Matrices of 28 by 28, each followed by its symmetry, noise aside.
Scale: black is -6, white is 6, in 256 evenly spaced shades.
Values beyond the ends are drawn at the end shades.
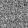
antisymmetric.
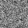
antisymmetric.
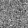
antisymmetric.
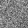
symmetric.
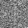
mirrored top to bottom.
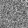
symmetric across the other diagonal.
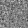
antisymmetric.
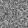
mirrored top to bottom.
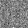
mirrored top to bottom.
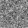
symmetric across the other diagonal.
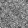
symmetric across the other diagonal.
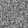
symmetric.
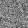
antisymmetric.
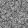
symmetric.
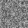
mirrored top to bottom.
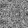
mirrored top to bottom.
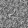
symmetric.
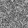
symmetric across the other diagonal.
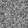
mirrored top to bottom.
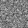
symmetric across the other diagonal.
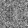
mirrored top to bottom.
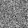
antisymmetric.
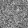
symmetric across the other diagonal.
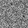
symmetric across the other diagonal.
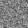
antisymmetric.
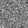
antisymmetric.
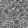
symmetric across the other diagonal.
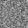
mirrored top to bottom.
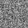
antisymmetric.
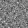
symmetric across the other diagonal.
